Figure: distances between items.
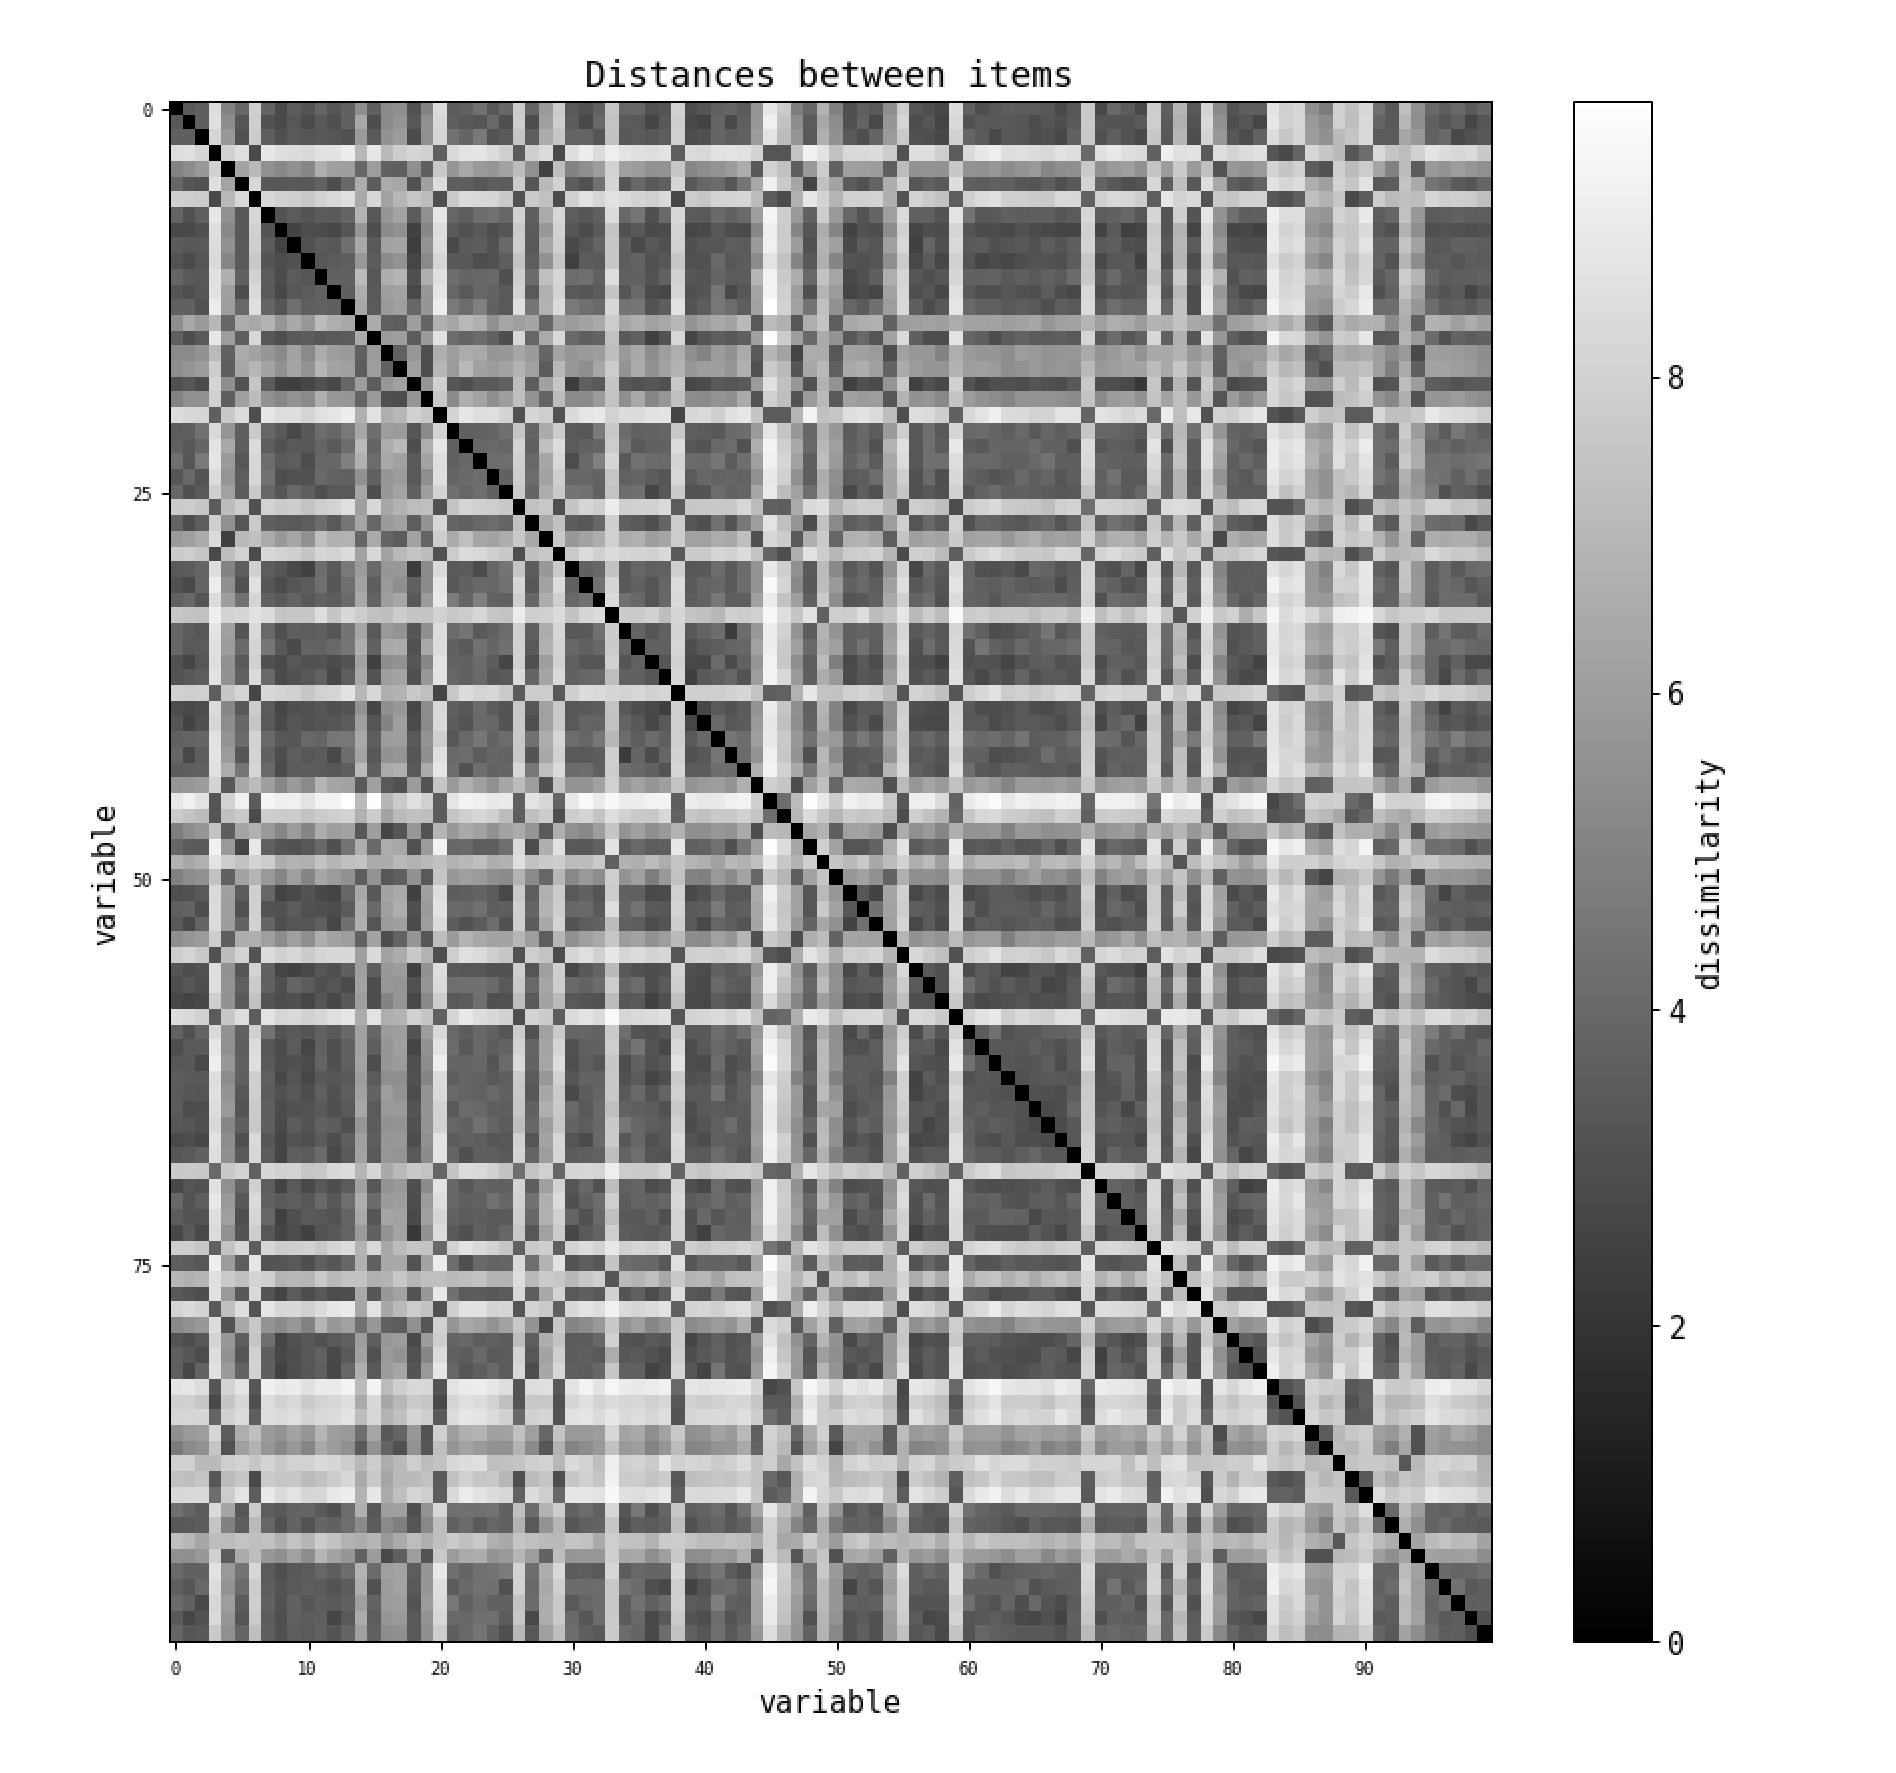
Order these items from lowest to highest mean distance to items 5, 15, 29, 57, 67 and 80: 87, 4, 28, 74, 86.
87, 4, 86, 28, 74
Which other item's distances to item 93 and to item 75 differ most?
88
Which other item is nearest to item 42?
34
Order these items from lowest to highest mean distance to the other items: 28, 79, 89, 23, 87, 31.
31, 23, 87, 79, 28, 89
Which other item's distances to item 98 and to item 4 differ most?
28
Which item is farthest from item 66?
45
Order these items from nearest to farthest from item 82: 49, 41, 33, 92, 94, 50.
92, 41, 50, 94, 49, 33
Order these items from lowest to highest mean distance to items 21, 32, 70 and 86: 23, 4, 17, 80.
80, 23, 4, 17
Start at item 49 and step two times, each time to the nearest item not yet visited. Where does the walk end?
33
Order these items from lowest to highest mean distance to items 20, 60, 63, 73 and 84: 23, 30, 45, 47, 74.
30, 23, 47, 74, 45
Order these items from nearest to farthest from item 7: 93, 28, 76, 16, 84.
16, 28, 93, 76, 84
